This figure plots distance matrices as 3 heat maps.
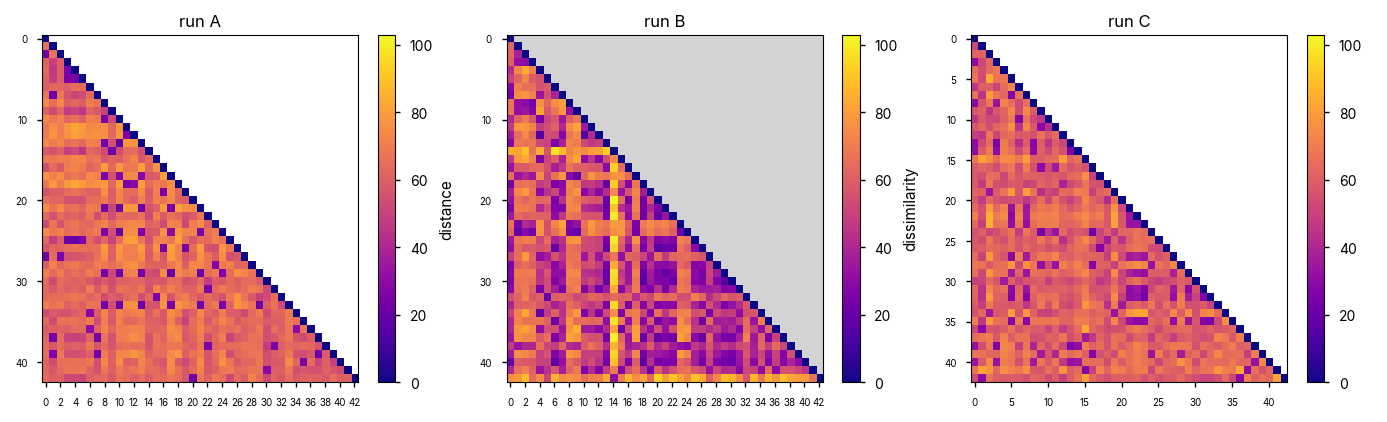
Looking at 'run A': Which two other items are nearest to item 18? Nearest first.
11, 12
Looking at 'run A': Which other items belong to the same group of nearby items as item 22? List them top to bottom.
31, 38
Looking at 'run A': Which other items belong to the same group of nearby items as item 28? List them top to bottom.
23
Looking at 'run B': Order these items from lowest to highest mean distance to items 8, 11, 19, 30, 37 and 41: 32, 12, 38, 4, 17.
12, 4, 38, 32, 17
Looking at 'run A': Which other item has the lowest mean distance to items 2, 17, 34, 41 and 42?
30
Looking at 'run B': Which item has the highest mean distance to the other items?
14
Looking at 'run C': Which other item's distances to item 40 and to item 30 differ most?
4
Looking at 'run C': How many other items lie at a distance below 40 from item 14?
6
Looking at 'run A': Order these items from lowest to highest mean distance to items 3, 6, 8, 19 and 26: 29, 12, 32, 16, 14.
16, 14, 29, 32, 12
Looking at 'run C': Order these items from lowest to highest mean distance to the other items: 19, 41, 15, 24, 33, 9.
24, 9, 33, 19, 41, 15
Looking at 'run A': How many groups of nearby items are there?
14
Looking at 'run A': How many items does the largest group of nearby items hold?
8
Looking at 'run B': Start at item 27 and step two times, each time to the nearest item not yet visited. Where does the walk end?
4
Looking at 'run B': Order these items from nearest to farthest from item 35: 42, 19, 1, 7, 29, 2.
29, 7, 19, 2, 1, 42
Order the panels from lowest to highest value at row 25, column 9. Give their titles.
run A, run C, run B
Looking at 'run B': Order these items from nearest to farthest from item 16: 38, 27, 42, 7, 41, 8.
38, 7, 41, 27, 8, 42
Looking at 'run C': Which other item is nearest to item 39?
16
